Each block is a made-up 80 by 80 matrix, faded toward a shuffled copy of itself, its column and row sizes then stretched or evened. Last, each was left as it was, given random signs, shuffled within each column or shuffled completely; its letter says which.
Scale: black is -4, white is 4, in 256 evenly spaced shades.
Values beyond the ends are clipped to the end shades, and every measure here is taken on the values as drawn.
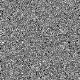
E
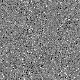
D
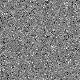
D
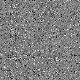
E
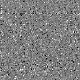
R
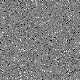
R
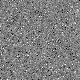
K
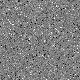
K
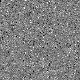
D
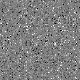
R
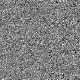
E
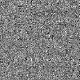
R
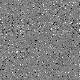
E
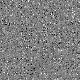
E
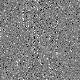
D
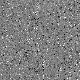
D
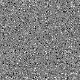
E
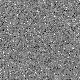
K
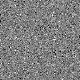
E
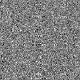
R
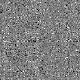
R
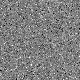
K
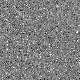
D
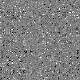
R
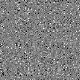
R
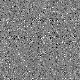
E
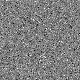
K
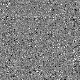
E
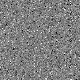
D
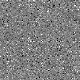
R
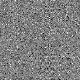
R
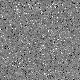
K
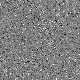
K
